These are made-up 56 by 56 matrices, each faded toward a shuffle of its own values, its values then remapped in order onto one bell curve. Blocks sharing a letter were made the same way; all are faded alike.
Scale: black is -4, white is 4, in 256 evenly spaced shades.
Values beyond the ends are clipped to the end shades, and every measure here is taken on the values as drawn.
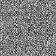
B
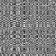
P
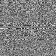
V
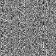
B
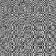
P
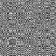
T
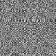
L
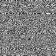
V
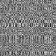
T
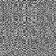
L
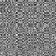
T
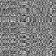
T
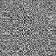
L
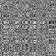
L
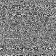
V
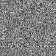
V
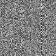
B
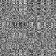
L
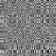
P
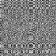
T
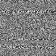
V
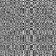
P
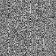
B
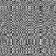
P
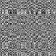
T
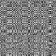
P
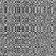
P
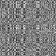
P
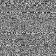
V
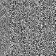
B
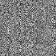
B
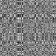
P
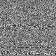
V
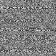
V
